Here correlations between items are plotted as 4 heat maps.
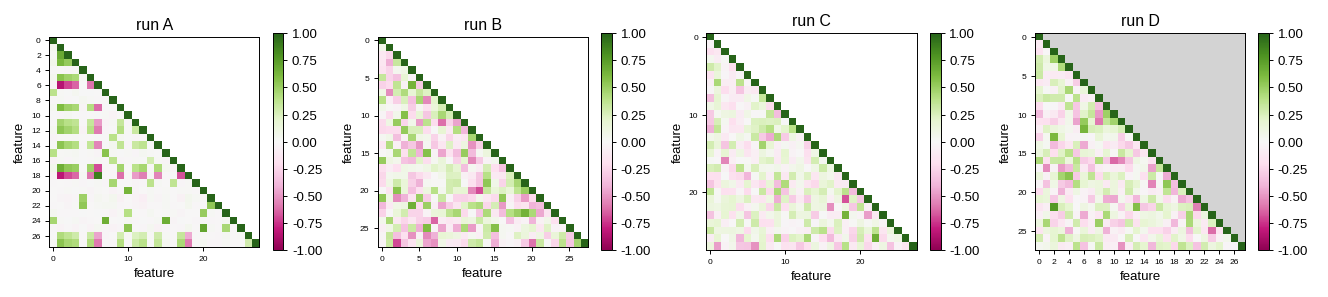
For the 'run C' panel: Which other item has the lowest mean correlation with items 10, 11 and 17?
27
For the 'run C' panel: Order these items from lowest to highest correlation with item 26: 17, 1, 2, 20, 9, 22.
17, 2, 1, 20, 9, 22
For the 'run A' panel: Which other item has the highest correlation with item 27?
1
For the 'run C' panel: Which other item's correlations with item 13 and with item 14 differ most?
7
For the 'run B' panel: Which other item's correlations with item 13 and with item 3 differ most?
20
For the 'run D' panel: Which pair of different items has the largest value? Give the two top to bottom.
2, 22
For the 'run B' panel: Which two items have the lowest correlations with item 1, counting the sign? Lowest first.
7, 3
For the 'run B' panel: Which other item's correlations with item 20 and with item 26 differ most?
27
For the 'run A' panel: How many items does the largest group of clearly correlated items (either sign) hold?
13
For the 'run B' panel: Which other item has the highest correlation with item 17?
23
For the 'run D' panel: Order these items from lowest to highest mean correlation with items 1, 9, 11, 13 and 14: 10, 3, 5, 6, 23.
5, 3, 6, 23, 10
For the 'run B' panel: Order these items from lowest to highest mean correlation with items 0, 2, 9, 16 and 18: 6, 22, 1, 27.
22, 27, 6, 1
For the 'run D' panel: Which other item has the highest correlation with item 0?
16
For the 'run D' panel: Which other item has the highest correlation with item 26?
3
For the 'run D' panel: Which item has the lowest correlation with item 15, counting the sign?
19
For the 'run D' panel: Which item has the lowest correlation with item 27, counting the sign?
11
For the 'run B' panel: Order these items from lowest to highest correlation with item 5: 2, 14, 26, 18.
14, 2, 18, 26
